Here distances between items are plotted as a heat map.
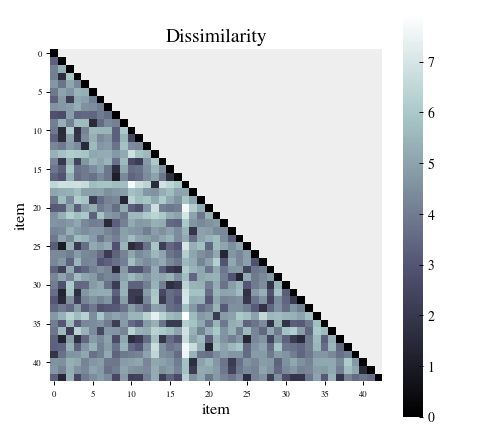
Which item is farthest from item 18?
38
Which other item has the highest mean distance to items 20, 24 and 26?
17
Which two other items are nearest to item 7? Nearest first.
22, 26
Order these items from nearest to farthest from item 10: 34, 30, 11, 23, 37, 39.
37, 11, 30, 39, 23, 34
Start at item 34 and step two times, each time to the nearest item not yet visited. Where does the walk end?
5
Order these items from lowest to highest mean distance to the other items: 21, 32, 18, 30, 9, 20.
32, 30, 20, 9, 18, 21
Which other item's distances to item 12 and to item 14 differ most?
4
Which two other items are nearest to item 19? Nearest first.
9, 5
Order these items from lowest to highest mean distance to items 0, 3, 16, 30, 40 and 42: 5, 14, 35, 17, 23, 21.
35, 14, 23, 5, 21, 17
